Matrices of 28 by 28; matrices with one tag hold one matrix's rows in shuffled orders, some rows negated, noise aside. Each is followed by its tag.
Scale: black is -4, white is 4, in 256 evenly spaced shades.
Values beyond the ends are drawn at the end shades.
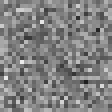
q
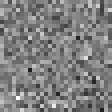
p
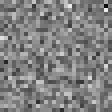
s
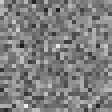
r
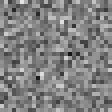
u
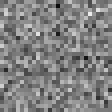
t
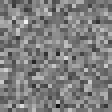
r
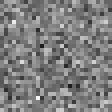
u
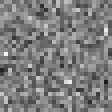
s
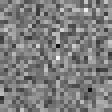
t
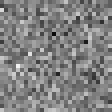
p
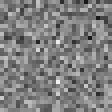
t
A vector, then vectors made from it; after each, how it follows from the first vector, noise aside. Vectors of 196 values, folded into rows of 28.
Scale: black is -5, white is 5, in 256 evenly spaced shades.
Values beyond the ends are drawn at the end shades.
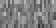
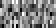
reversed, negated, scaled up.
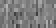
reversed, negated, partly zeroed.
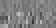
wrapped around, partly zeroed.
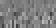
reversed, negated, partly zeroed.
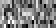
wrapped around, negated, scaled up.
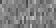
wrapped around, partly zeroed.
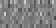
partly zeroed.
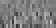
reversed, negated, partly zeroed.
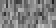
negated.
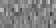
reversed, negated, partly zeroed.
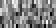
reversed, negated, scaled up.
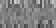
partly zeroed.
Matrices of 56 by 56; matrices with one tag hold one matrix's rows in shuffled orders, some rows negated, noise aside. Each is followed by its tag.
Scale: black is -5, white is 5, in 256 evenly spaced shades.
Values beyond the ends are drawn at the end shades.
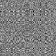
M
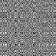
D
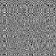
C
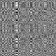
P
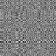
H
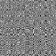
M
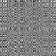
D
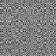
H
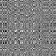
D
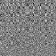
M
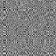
C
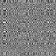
C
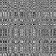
D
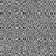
H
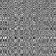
D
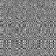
H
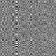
P
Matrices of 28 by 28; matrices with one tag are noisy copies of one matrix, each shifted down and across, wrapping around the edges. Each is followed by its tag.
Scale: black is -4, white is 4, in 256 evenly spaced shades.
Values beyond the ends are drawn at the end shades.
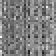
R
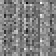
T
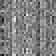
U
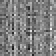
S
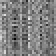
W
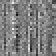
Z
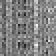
U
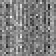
R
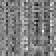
W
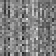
R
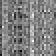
U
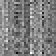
W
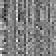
Z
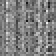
T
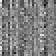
Z
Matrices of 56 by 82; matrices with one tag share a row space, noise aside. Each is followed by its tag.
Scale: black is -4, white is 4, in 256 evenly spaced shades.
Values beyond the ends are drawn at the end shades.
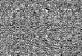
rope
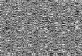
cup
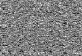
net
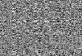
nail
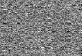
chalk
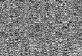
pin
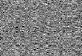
rope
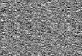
chalk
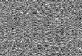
nail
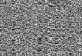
nail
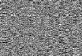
net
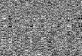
chalk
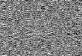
chalk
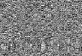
chalk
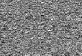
chalk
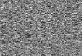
chalk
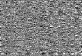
cup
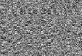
chalk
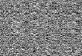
rope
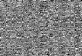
cup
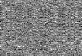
cup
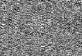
chalk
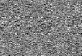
chalk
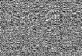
rope
